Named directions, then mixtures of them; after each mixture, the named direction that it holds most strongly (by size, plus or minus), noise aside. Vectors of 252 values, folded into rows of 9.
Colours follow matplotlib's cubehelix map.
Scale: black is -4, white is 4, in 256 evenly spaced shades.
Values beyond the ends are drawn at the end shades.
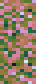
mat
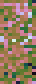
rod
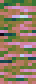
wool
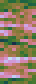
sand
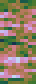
sand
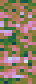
sand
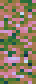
mat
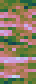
sand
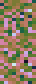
mat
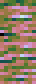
wool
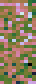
rod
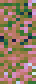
rod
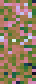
rod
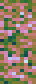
mat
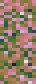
mat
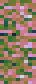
mat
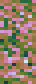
mat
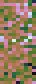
rod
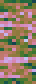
sand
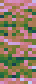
sand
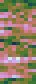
sand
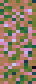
mat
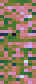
mat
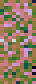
rod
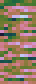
wool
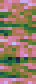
sand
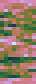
sand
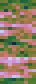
sand
